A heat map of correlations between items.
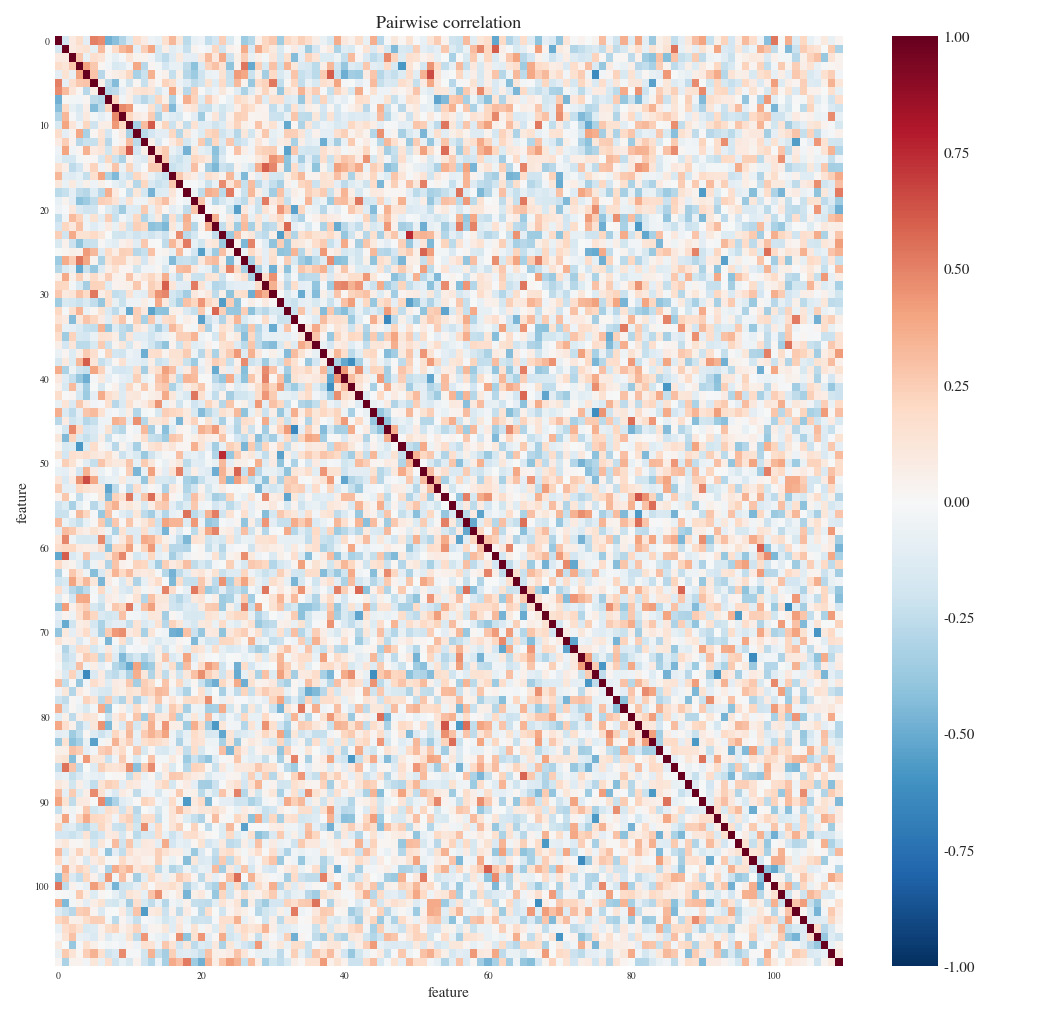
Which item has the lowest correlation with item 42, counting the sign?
68
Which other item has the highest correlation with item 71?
62
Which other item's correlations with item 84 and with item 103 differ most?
94
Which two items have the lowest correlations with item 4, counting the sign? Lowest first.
75, 40
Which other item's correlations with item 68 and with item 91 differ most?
95
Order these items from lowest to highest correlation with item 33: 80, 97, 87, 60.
97, 60, 87, 80
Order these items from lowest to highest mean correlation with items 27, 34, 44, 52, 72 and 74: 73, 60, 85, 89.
60, 89, 85, 73
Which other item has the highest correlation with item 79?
34
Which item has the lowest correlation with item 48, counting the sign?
3
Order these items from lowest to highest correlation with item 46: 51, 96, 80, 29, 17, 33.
33, 80, 29, 51, 96, 17
